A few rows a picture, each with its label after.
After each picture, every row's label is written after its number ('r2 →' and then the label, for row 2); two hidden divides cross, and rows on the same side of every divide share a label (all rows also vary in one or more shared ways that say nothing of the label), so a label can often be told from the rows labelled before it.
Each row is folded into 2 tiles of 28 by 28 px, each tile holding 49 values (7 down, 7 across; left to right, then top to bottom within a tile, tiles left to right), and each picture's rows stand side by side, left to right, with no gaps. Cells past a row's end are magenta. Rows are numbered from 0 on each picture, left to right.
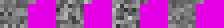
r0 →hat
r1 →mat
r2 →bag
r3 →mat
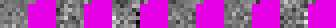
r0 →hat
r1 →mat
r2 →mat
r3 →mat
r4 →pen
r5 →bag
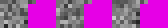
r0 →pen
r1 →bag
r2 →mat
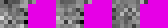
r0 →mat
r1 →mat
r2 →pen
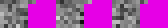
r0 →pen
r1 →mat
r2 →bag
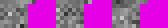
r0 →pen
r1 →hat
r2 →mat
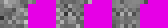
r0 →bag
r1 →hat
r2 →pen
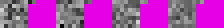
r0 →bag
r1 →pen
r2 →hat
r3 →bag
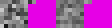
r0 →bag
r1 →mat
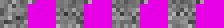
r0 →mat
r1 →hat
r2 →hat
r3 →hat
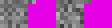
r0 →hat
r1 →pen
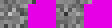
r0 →pen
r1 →hat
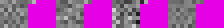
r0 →hat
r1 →mat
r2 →hat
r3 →pen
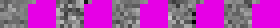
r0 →mat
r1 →bag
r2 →hat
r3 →mat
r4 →hat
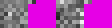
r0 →pen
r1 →bag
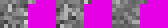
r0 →hat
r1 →mat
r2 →bag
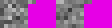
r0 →mat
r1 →bag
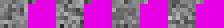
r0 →bag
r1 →pen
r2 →bag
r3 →mat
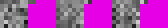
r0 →pen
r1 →pen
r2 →pen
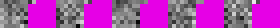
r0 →hat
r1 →pen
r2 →mat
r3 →hat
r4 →pen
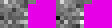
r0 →bag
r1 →bag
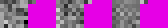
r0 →pen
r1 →hat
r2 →pen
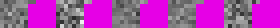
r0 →pen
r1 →hat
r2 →mat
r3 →mat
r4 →bag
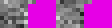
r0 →bag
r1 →mat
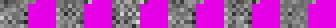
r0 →mat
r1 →hat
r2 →pen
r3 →mat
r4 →hat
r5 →hat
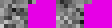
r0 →bag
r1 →mat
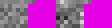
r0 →pen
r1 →bag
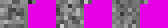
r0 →bag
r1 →mat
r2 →hat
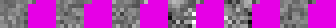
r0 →mat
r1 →hat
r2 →hat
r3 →bag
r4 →mat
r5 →bag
